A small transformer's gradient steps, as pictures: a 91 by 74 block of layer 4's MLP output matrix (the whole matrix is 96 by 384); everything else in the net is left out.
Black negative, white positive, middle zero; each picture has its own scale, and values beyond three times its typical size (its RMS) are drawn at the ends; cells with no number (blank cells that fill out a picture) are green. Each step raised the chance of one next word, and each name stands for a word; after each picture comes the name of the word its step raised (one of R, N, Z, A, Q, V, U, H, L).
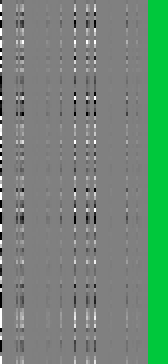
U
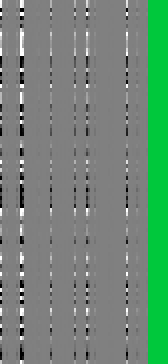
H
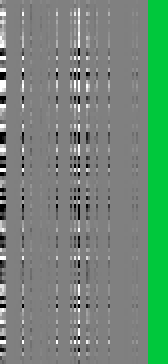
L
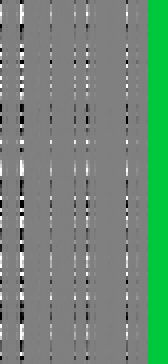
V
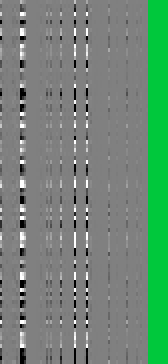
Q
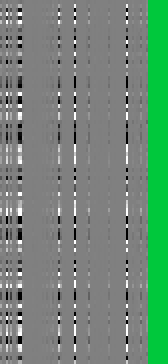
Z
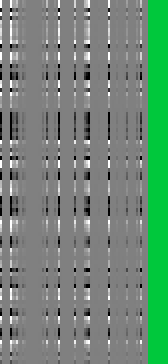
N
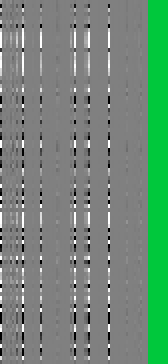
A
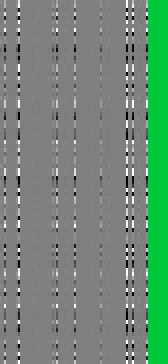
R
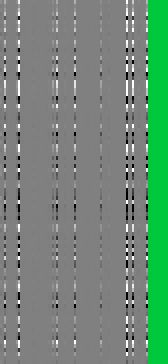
L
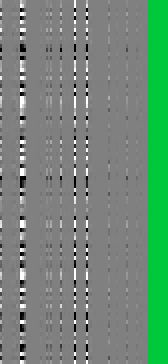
R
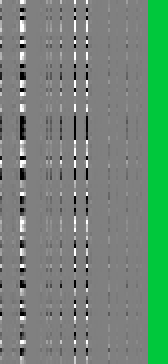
N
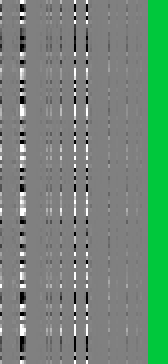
Z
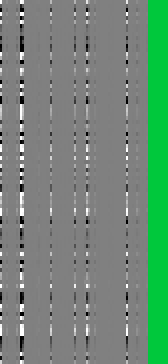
Z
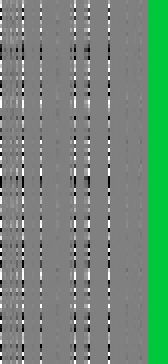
R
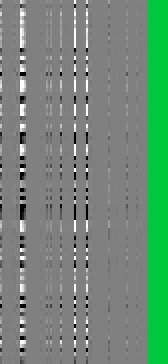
L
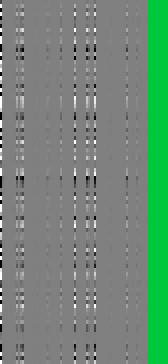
R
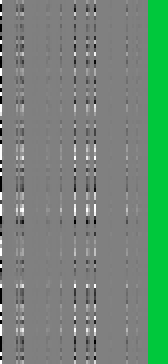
Z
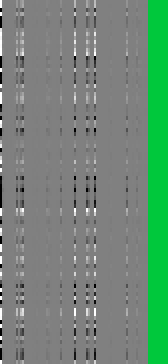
H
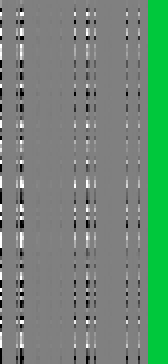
Q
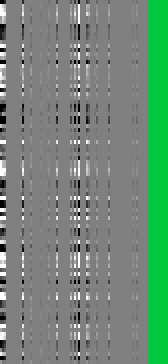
V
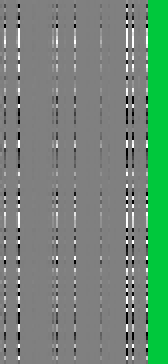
A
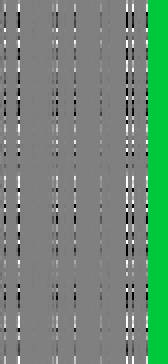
U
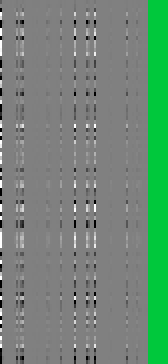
Q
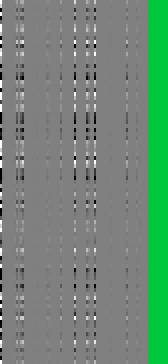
N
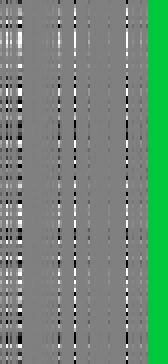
A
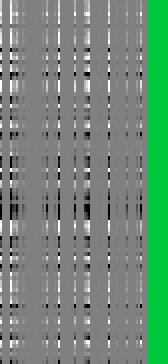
L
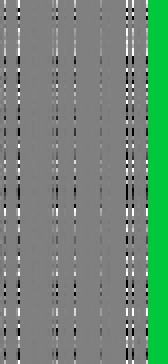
H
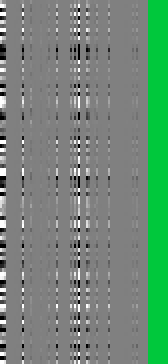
R
